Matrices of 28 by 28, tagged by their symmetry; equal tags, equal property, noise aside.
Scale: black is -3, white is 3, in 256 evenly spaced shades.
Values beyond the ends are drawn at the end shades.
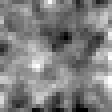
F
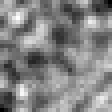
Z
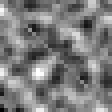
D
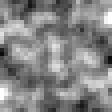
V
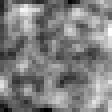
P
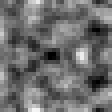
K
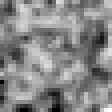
P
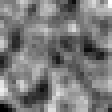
P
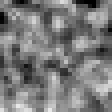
P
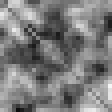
Z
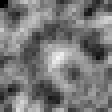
Z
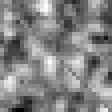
P
